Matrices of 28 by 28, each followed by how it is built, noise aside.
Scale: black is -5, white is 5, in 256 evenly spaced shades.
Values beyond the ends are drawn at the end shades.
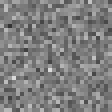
noise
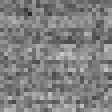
blocks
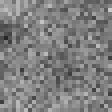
smooth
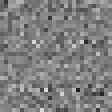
uneven rows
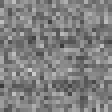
blocks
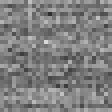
blocks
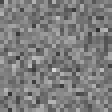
noise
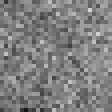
smooth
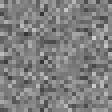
repeating rows
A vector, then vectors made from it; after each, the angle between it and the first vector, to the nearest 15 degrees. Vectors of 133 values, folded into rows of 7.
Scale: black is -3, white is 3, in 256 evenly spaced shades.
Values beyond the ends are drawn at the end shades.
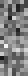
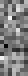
165 degrees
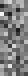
75 degrees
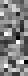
105 degrees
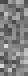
60 degrees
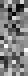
30 degrees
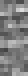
105 degrees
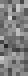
165 degrees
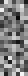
90 degrees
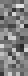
90 degrees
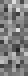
120 degrees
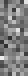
135 degrees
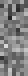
15 degrees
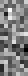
120 degrees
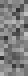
60 degrees
